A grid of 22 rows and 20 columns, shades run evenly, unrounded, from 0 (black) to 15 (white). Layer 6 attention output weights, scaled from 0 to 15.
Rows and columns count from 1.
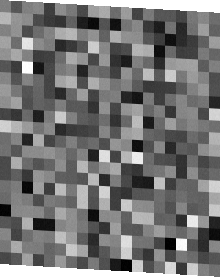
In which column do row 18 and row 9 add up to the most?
18
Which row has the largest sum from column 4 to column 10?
16
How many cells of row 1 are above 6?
13
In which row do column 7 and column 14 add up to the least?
15
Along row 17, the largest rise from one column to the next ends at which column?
12
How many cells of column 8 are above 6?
10
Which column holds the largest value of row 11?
1
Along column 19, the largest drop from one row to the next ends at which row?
19
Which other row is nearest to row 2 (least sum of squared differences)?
11
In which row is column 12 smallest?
22
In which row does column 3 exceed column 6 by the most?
4
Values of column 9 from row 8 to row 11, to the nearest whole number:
4 3 5 4
